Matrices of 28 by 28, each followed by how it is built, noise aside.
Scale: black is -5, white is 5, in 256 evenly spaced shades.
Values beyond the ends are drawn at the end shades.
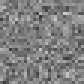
low rank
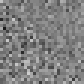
lower triangular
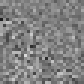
lower triangular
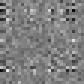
low rank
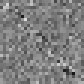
banded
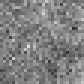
smooth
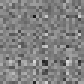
low rank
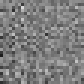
low rank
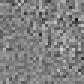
upper triangular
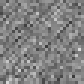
Hankel
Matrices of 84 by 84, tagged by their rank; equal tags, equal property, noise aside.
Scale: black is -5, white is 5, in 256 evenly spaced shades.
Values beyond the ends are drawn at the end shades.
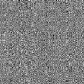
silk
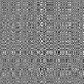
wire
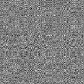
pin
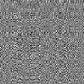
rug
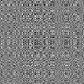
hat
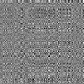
wire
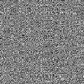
silk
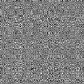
pin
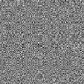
pin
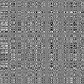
hat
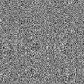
silk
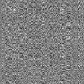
pin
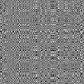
hat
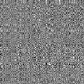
pin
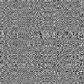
rug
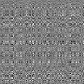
hat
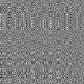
hat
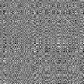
wire
